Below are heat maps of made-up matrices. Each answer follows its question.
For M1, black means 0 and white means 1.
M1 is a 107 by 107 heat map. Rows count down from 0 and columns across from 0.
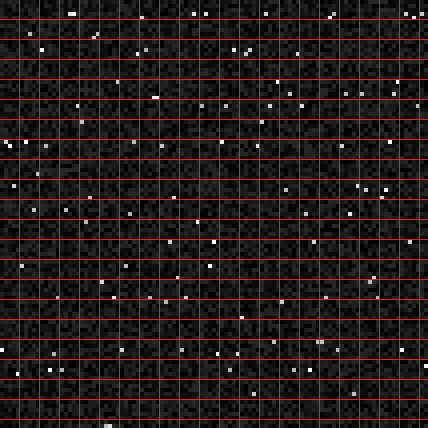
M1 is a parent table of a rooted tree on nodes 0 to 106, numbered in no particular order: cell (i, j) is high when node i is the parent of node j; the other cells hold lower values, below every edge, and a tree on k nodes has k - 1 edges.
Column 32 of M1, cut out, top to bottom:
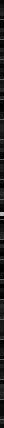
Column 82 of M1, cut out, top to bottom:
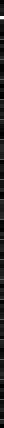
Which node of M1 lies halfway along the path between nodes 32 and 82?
20
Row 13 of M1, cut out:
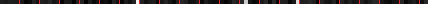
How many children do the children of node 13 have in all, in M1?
6
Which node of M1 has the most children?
3
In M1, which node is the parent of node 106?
91
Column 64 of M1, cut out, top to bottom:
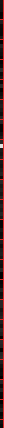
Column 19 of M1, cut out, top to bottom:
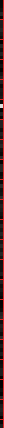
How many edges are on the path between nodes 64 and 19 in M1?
7
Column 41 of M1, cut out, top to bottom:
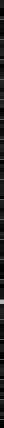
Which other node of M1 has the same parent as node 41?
70
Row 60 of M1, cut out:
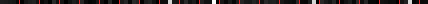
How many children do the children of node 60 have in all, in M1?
3
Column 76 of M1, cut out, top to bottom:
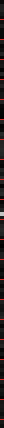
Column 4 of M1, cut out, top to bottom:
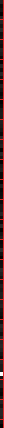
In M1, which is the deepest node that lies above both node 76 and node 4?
53
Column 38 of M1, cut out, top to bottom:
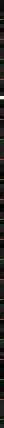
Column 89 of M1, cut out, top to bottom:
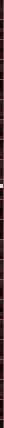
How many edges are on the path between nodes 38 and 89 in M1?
7
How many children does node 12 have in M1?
4
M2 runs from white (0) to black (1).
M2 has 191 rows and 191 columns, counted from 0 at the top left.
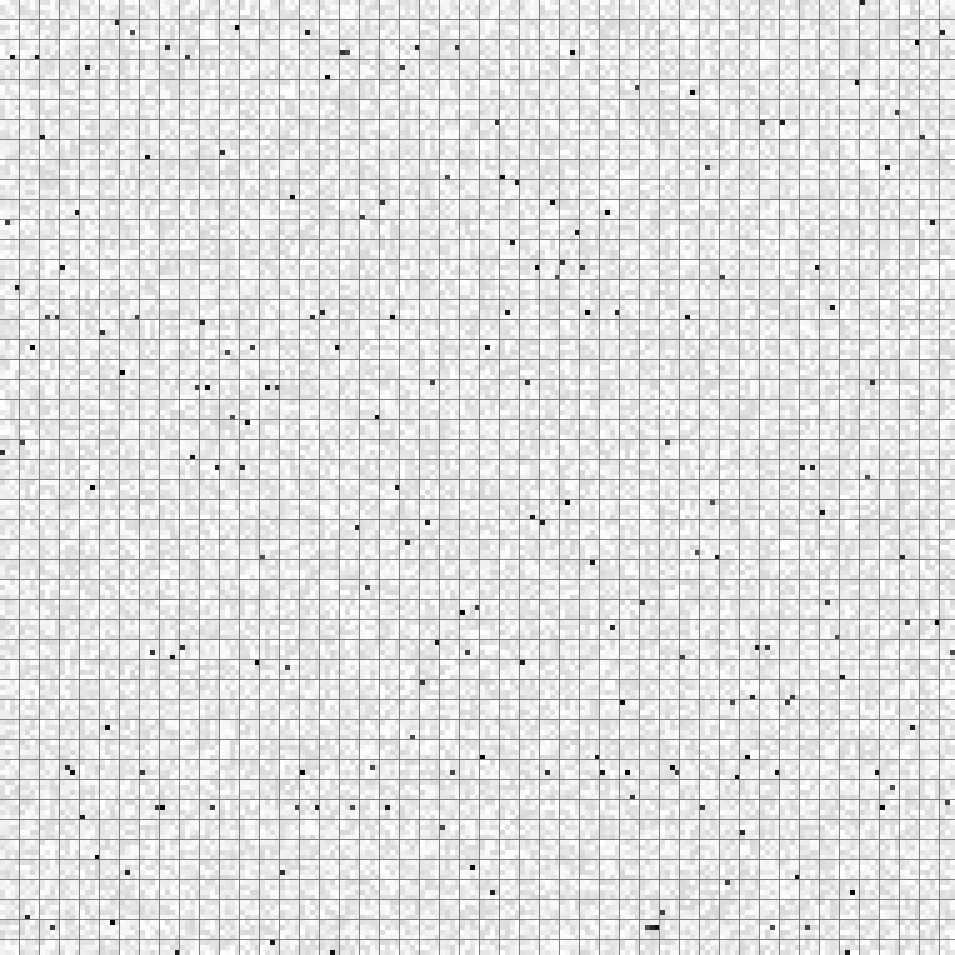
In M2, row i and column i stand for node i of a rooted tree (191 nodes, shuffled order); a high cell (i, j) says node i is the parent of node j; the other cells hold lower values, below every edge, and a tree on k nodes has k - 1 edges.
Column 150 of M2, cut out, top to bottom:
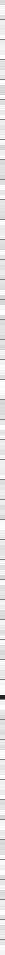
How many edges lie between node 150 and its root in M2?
8
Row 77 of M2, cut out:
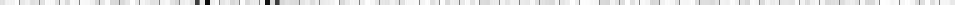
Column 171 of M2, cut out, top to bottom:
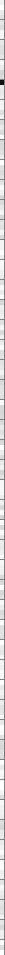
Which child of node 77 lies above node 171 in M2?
53
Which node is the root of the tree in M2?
185
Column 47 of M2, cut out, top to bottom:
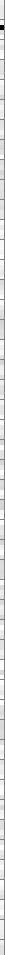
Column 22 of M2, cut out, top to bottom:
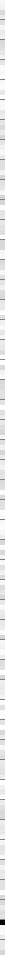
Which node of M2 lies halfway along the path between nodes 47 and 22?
8
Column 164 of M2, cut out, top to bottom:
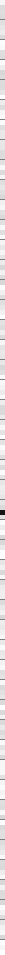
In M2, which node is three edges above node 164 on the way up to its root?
93
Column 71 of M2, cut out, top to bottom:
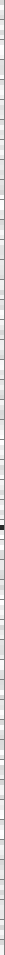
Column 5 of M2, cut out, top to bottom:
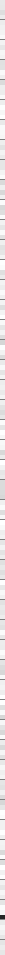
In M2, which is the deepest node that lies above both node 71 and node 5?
63
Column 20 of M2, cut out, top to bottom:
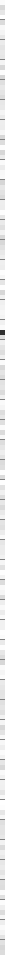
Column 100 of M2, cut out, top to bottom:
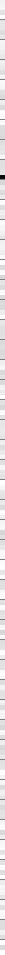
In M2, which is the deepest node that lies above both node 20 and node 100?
190
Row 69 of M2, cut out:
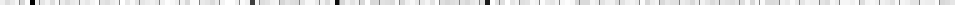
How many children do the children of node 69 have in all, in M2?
5
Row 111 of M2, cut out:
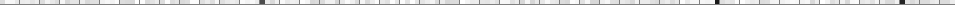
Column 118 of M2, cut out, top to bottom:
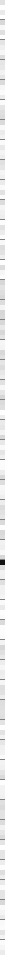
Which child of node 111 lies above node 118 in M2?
52
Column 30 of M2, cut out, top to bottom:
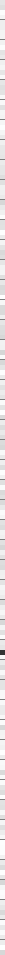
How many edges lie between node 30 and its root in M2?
2
